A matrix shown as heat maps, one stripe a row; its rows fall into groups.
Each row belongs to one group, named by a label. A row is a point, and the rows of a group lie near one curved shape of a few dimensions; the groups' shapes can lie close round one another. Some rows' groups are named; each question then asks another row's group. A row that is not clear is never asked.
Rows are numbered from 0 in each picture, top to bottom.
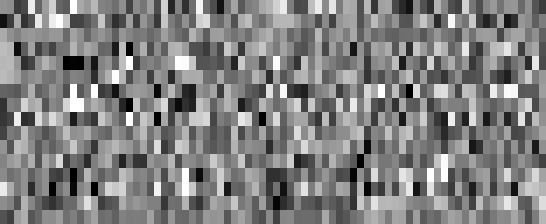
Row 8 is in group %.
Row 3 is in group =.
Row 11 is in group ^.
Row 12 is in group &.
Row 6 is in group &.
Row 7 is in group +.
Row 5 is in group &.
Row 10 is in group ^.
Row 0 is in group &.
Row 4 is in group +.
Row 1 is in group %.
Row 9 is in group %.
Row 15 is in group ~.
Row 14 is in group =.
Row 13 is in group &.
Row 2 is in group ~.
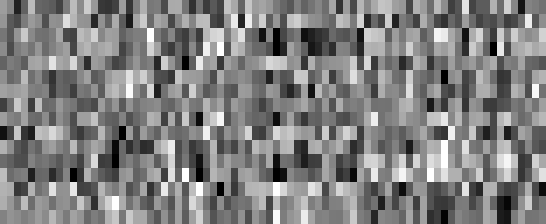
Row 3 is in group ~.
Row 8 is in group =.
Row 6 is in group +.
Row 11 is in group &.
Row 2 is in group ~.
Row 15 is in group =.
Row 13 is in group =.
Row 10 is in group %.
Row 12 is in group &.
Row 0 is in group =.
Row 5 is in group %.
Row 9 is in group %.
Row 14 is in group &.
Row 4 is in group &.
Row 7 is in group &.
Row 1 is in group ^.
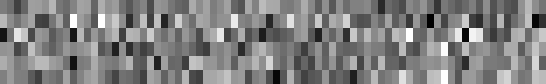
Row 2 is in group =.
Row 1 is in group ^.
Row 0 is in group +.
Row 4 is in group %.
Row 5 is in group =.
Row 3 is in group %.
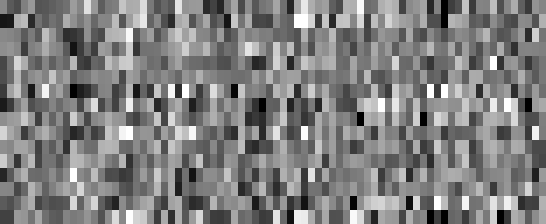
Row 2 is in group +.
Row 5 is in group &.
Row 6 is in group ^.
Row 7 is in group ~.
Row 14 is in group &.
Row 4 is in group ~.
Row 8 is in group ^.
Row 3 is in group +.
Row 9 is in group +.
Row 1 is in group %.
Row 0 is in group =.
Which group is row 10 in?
^
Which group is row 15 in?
=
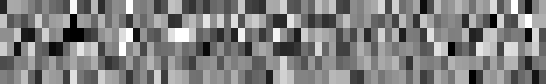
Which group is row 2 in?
+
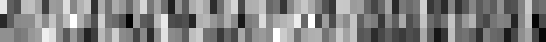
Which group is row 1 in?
+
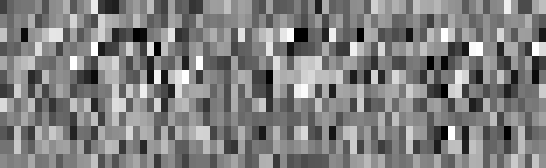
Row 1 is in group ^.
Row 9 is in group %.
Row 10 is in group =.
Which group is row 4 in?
&
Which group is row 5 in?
^
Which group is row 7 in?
&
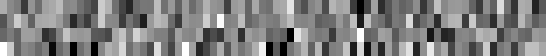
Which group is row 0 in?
^
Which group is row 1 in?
=
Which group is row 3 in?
&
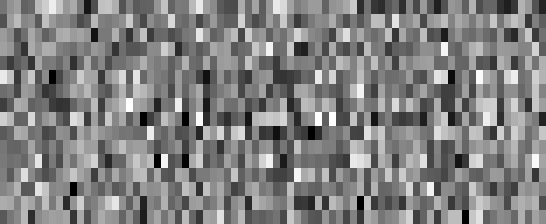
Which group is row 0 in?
=
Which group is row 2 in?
^
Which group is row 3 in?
%
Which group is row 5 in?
%
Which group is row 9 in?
~
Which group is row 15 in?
=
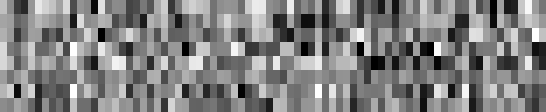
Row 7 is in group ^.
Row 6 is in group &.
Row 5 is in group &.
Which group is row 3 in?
^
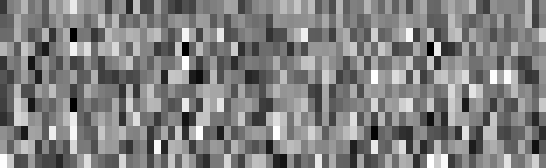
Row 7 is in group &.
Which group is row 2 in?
&
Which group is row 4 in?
^
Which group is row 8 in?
&
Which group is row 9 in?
=
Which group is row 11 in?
&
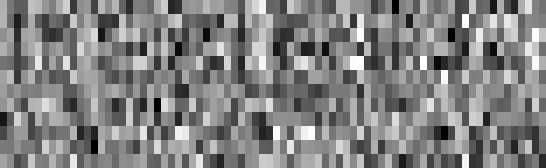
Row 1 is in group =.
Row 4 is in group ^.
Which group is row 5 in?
%
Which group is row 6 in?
~
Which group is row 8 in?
&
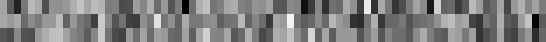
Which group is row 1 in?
^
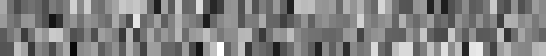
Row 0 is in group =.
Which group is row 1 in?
%
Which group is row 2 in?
%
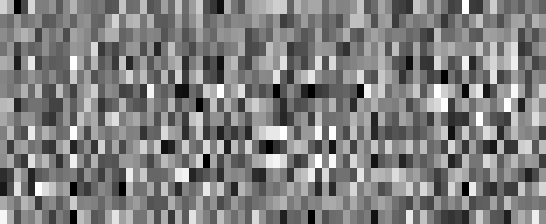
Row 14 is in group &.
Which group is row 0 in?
=
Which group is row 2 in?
^
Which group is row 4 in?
&
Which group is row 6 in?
~
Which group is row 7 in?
&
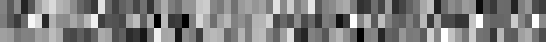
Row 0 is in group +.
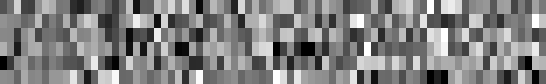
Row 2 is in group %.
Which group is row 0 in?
^
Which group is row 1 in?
^
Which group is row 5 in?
&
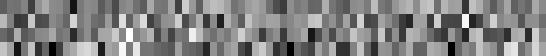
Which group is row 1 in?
=
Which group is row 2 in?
%
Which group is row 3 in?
%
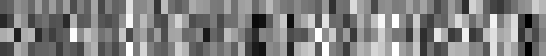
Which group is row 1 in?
~
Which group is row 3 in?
~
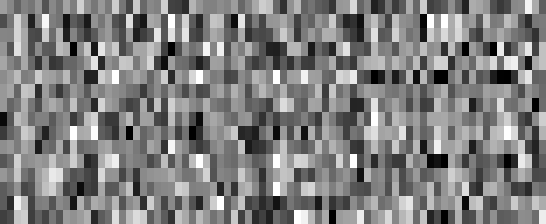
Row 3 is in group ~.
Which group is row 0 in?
+
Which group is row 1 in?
^
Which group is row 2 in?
^
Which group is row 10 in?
^
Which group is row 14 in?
=
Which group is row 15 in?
%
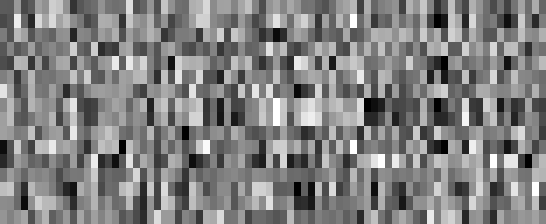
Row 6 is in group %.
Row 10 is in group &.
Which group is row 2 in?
~
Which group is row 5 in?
=
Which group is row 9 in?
^
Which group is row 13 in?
%
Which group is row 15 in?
=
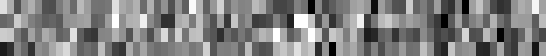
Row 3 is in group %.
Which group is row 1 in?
%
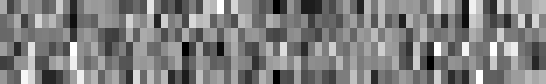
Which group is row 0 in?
~
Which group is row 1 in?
%
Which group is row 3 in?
&
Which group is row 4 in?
&
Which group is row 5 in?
+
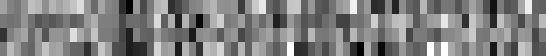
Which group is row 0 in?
+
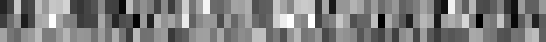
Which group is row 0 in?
%
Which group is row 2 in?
+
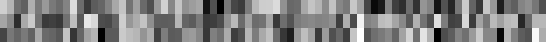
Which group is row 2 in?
^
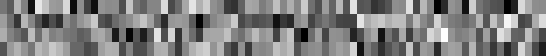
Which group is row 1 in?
=
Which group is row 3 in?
=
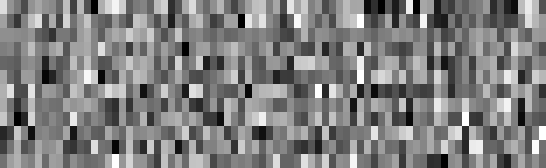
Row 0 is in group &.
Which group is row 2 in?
%
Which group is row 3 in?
^
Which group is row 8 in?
=
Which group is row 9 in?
&
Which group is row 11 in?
=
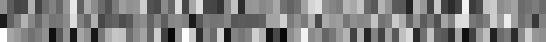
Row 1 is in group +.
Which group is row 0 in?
=
